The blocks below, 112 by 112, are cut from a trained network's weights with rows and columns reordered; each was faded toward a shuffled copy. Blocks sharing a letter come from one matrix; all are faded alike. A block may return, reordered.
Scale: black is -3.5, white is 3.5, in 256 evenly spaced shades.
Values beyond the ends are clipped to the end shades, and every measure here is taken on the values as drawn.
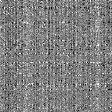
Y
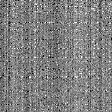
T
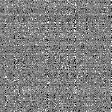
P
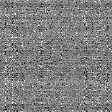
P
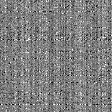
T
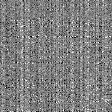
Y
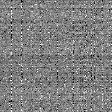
P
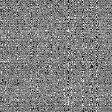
P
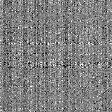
Y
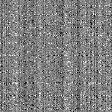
T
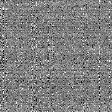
P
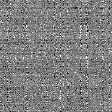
P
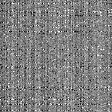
T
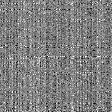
Y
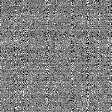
P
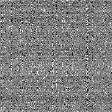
P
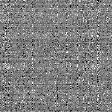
P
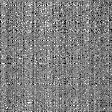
T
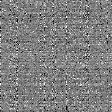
P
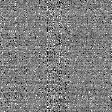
P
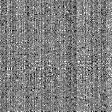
T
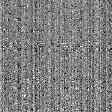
Y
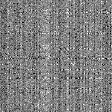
Y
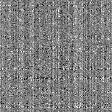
T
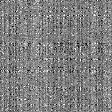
Y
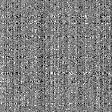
Y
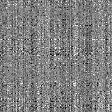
Y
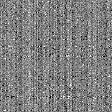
Y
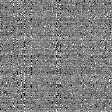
P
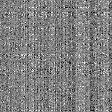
T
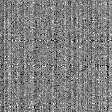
Y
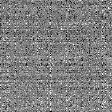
P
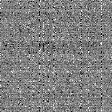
P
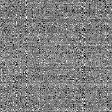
P
